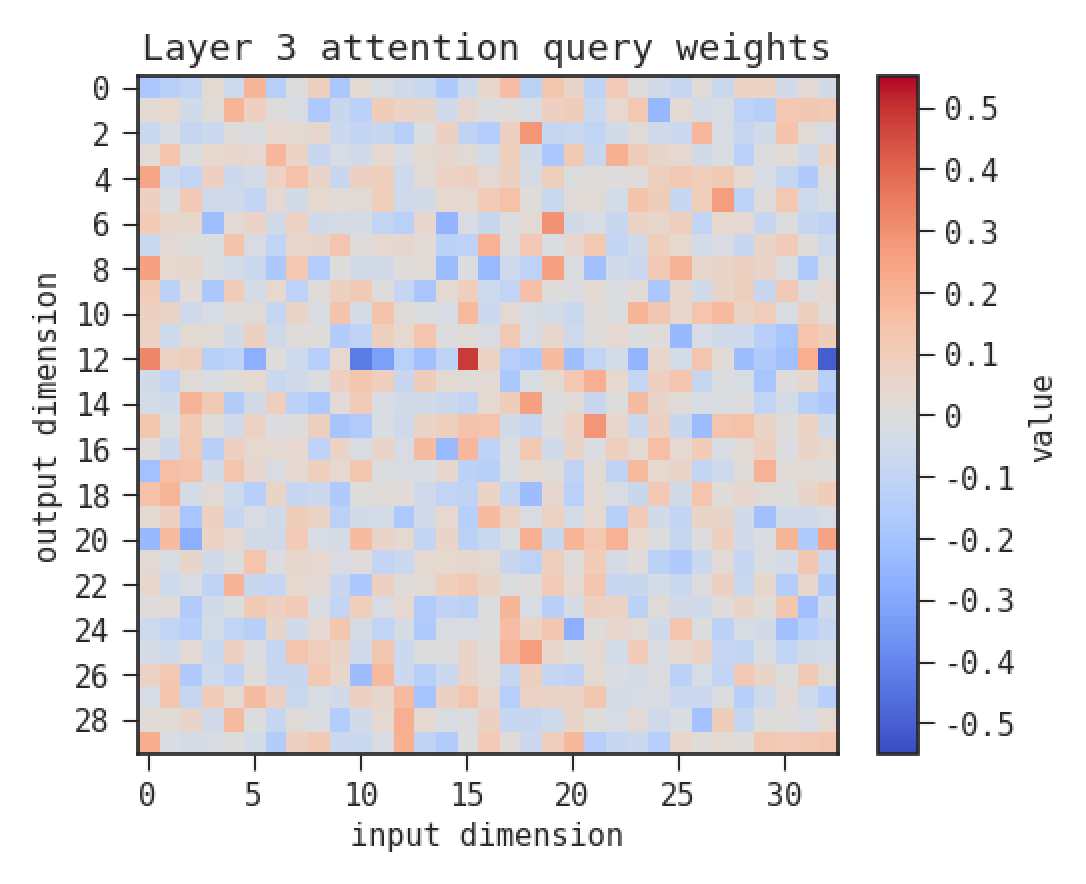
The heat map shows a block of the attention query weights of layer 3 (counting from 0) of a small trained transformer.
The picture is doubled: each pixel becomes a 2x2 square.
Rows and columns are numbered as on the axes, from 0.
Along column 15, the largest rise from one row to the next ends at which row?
12
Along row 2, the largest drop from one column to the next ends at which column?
19
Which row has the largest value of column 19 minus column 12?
6
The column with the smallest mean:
14
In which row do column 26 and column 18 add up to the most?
2
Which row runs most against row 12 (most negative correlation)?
20
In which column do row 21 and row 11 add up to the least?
25
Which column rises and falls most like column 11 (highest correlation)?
32
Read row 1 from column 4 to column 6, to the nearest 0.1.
0.2 0.1 0
